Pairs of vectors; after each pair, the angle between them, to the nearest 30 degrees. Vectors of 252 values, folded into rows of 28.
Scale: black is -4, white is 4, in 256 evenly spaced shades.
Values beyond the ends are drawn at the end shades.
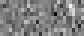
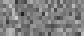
90 degrees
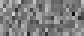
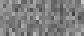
30 degrees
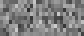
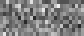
90 degrees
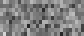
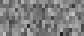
30 degrees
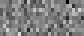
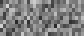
120 degrees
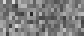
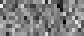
60 degrees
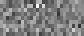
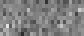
90 degrees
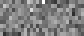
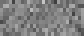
30 degrees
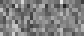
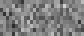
150 degrees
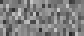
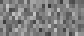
30 degrees
